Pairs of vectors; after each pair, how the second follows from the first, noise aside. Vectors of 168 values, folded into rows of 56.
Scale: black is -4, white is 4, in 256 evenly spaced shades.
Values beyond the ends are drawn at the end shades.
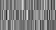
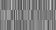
wrapped around, shrunk.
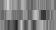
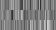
reversed, partly zeroed.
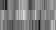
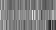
reversed, partly zeroed.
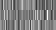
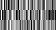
wrapped around, negated, scaled up.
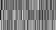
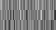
reversed, partly zeroed.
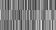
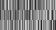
sign-scrambled.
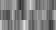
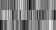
negated.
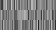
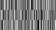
sign-scrambled.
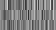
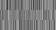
wrapped around, shrunk.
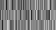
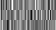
sign-scrambled.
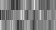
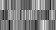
wrapped around, negated.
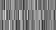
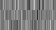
reversed, partly zeroed.
